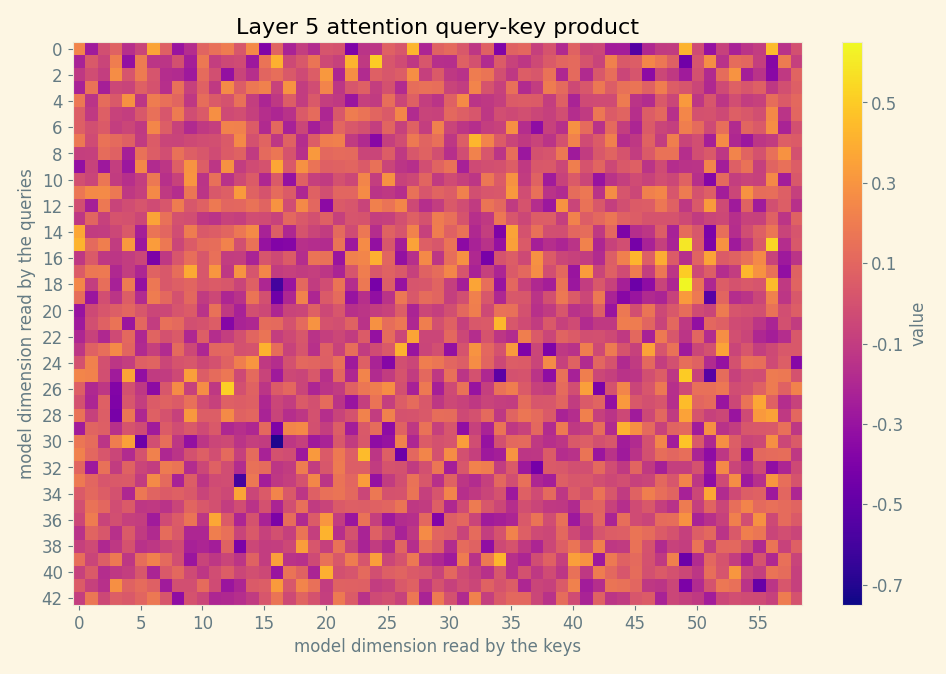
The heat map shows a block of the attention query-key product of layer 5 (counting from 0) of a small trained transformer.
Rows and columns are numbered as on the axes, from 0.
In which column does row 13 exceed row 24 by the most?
58
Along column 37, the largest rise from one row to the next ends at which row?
16
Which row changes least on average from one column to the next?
13
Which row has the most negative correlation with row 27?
41
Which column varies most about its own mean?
49
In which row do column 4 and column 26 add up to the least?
31
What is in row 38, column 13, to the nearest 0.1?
-0.4
